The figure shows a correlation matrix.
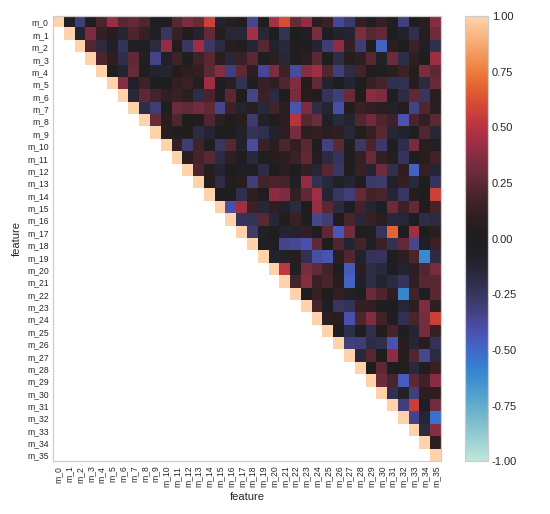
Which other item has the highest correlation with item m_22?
m_8
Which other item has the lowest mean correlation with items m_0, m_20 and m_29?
m_32
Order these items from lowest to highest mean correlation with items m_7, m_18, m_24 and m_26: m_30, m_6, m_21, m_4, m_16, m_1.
m_6, m_16, m_21, m_30, m_4, m_1
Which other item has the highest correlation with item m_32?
m_18
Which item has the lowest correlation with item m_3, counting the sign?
m_9
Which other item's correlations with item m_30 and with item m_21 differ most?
m_20
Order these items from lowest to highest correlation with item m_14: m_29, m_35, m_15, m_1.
m_15, m_29, m_1, m_35
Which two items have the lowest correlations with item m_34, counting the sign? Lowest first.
m_19, m_27
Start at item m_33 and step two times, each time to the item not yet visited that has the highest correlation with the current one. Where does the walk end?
m_17
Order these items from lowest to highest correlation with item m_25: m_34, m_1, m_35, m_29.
m_29, m_1, m_35, m_34
